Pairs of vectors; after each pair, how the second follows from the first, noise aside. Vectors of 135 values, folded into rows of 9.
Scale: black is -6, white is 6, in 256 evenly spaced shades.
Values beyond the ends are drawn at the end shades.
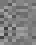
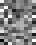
wrapped around, negated, scaled up.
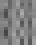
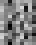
wrapped around, scaled up.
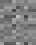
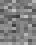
sign-scrambled.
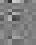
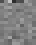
negated, partly zeroed.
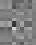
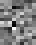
scaled up.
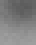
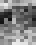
wrapped around, scaled up.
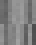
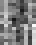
negated, scaled up.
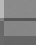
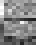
scaled up.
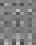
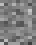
sign-scrambled.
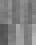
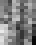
negated, scaled up.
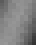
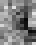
wrapped around, scaled up.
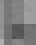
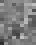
sign-scrambled.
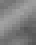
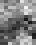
wrapped around, negated, scaled up.
